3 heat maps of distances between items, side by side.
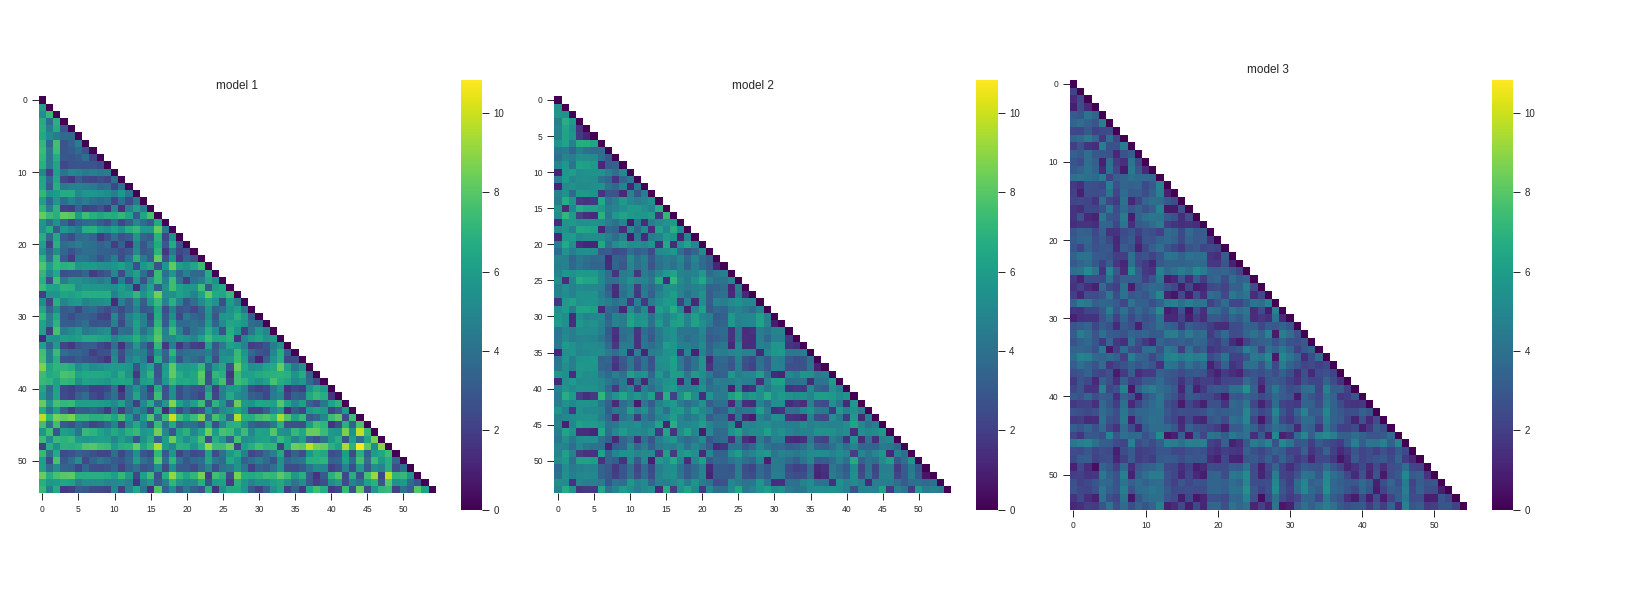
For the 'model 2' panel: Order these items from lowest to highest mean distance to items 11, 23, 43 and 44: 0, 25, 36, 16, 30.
36, 30, 25, 0, 16
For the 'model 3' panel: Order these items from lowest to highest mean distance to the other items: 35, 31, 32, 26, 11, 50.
26, 31, 50, 11, 32, 35
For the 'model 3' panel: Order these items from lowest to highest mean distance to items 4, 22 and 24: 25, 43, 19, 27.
19, 25, 27, 43
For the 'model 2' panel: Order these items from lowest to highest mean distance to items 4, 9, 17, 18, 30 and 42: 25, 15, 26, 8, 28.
8, 26, 28, 25, 15
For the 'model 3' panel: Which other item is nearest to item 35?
28
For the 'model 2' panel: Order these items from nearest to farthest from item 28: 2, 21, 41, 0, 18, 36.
0, 21, 36, 18, 41, 2
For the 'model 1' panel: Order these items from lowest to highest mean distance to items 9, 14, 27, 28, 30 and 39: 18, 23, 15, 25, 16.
15, 25, 23, 18, 16
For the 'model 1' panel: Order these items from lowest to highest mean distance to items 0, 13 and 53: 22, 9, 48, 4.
9, 48, 4, 22
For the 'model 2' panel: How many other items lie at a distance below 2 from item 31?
5
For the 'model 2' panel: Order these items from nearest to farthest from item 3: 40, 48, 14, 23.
14, 23, 48, 40
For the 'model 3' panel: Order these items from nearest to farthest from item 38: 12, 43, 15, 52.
15, 43, 52, 12
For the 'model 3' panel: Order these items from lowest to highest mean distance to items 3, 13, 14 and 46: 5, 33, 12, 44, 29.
29, 33, 44, 5, 12
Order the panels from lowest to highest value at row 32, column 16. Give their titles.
model 3, model 2, model 1
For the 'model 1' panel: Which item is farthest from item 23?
48
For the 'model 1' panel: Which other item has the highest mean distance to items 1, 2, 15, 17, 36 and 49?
44
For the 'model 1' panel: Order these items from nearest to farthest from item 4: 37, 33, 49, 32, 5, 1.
49, 5, 1, 32, 33, 37
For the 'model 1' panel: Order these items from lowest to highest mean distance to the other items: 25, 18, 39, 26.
25, 26, 39, 18
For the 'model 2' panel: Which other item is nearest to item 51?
52
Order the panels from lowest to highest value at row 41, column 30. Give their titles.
model 3, model 1, model 2
